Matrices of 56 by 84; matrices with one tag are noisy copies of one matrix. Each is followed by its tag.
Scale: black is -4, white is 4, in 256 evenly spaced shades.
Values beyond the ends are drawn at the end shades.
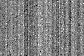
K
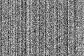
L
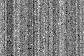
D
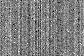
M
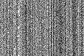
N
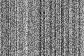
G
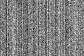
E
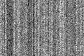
D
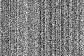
G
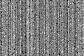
L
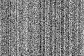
G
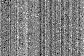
G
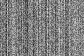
E
